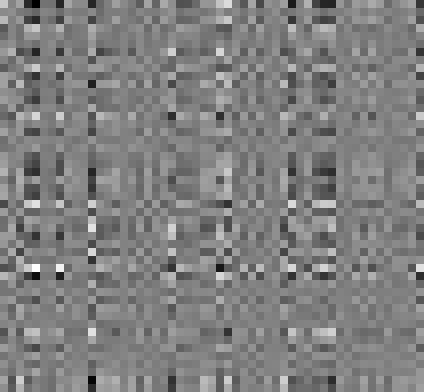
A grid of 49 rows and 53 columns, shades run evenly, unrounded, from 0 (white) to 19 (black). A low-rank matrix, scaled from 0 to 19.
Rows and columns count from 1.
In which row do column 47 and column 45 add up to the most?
34
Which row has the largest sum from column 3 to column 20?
35
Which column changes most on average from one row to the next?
5
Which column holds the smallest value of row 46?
29
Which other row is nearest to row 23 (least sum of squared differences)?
39
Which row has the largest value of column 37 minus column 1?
1
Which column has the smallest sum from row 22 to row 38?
28
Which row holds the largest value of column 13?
7
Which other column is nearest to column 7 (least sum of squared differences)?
49
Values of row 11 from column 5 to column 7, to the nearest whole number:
11 10 11
